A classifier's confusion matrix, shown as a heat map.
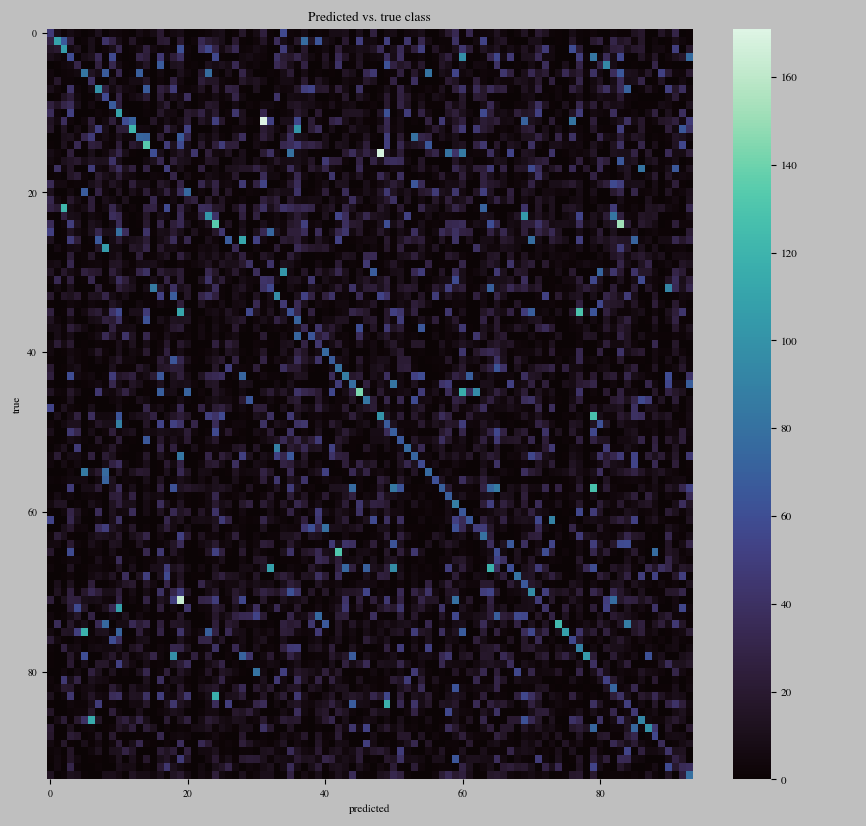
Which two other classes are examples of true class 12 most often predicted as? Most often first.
36, 92
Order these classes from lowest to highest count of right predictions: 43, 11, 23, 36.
11, 36, 43, 23
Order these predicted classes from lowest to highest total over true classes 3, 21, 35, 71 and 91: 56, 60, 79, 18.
56, 18, 60, 79
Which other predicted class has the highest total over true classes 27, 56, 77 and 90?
8
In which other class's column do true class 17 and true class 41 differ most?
86
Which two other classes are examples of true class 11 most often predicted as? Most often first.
31, 76
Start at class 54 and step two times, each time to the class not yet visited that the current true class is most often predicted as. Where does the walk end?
58
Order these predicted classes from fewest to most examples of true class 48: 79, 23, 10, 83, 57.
83, 57, 23, 10, 79
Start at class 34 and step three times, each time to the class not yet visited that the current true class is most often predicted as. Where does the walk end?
47
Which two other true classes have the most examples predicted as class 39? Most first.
73, 1
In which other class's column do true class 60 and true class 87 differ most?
85
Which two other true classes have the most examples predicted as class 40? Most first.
62, 74
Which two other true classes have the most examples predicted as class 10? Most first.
72, 49
